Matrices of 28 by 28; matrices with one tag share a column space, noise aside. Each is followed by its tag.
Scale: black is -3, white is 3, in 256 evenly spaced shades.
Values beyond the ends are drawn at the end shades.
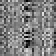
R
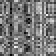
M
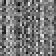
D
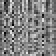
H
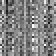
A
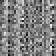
A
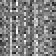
D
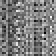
D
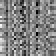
A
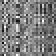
M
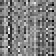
D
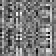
R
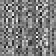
R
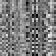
H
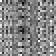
D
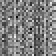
D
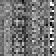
D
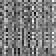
R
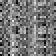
D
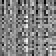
A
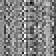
D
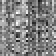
H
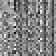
H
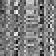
A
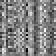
R
